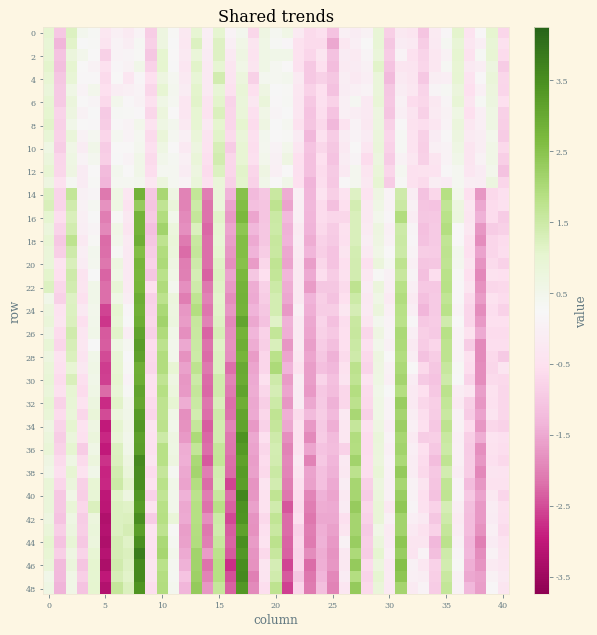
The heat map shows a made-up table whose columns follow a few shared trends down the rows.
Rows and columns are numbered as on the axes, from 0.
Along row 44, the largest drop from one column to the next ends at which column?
18
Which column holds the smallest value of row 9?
23
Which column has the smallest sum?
5
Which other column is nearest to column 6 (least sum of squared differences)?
4
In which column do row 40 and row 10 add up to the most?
17
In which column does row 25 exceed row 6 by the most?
8
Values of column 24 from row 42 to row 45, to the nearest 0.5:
-1.5 -1.5 -1.5 -1.5
